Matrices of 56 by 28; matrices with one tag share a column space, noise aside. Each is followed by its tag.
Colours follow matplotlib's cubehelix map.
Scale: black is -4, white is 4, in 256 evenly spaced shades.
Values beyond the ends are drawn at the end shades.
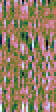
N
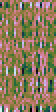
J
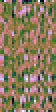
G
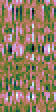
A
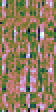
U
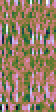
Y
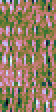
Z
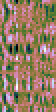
A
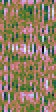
A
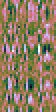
A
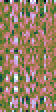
G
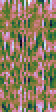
N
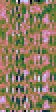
G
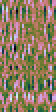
A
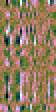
Y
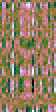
J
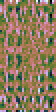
G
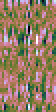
Y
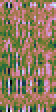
J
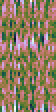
N
